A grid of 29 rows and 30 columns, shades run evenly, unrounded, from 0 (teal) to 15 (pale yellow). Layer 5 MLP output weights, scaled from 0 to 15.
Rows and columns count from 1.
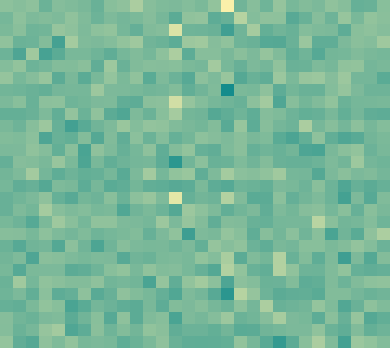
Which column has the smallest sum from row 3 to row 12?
18
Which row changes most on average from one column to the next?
17
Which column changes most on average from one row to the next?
14
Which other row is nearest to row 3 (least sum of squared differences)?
9
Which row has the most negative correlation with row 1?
8
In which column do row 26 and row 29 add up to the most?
25
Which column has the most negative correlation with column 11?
5
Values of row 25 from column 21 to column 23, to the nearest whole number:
6 5 5
